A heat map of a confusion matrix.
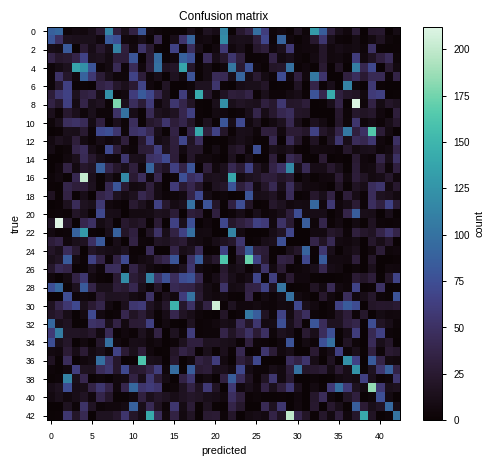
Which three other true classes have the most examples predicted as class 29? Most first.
42, 15, 4
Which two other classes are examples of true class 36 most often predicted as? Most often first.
11, 6
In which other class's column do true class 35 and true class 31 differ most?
24
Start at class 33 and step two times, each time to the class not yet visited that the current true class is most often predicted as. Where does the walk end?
21
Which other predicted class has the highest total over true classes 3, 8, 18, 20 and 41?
37
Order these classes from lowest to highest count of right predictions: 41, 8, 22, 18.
18, 41, 22, 8
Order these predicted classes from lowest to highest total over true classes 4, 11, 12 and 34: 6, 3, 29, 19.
19, 6, 3, 29
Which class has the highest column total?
17
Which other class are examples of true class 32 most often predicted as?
0
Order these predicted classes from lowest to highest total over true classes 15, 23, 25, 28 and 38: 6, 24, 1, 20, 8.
20, 8, 1, 6, 24
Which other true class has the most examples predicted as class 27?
38
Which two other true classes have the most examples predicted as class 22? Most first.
16, 4
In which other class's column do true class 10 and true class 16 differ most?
4
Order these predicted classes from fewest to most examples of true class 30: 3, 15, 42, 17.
42, 17, 3, 15
